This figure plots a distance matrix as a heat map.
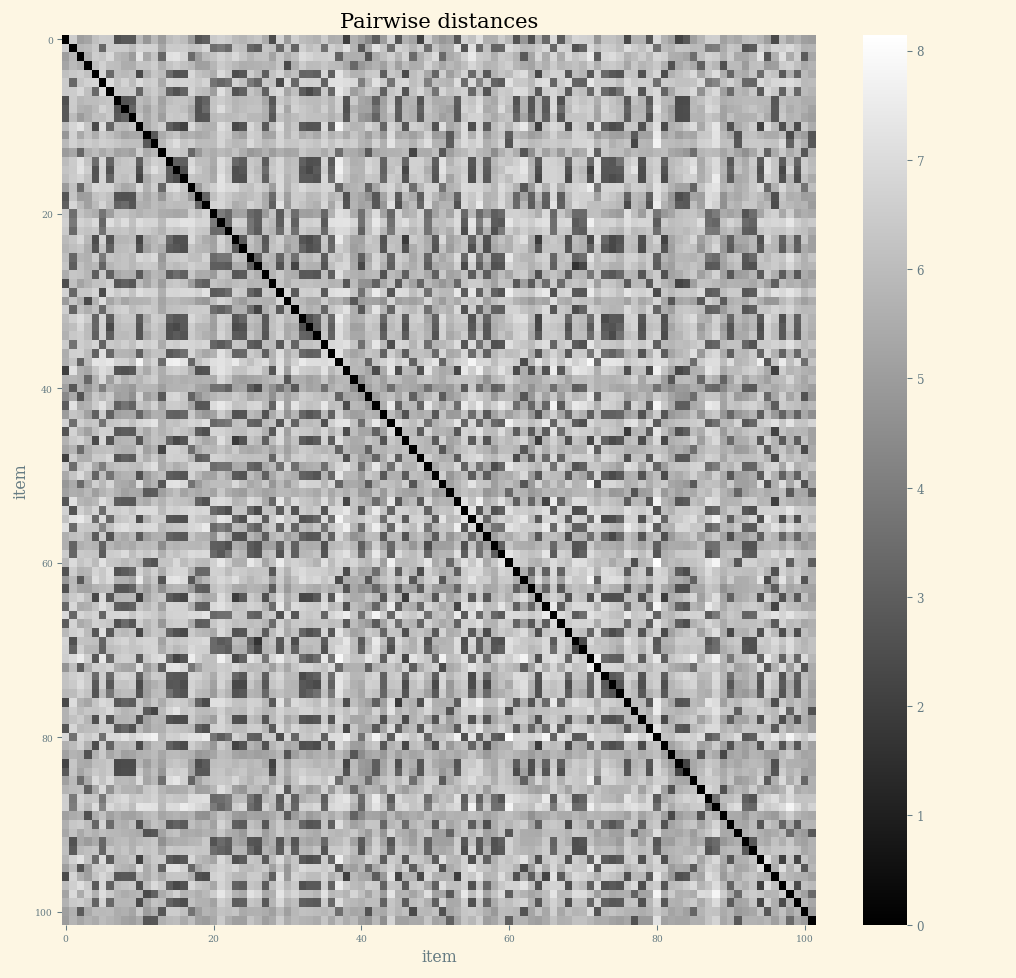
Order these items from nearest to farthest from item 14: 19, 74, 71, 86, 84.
74, 71, 86, 19, 84
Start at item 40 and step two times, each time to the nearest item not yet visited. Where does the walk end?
69
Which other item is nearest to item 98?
11
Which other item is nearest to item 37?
62
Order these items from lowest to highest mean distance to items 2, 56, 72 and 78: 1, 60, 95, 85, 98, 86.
95, 85, 1, 98, 86, 60
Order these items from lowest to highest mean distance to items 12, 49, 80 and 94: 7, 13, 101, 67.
101, 13, 7, 67
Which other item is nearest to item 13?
47
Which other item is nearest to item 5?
29
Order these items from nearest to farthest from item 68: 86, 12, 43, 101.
43, 86, 101, 12
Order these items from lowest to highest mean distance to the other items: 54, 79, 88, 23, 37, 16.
23, 16, 79, 54, 88, 37
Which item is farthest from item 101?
80
